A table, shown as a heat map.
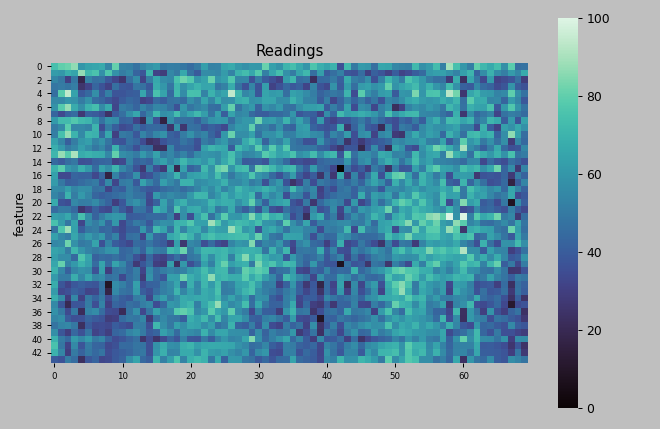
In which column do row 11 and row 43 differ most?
60
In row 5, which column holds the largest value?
61
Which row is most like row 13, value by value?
0
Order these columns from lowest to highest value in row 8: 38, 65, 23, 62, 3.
38, 62, 23, 65, 3
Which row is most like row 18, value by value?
5
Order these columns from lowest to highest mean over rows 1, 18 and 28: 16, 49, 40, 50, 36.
16, 40, 49, 50, 36
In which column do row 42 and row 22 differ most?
58
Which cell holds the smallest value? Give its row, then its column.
15, 42
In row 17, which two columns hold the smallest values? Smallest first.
67, 35
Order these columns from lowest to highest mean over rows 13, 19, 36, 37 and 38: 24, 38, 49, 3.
38, 3, 24, 49
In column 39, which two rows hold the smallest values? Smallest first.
37, 32
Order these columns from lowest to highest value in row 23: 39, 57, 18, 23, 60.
39, 57, 18, 60, 23
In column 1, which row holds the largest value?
13
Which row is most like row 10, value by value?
6
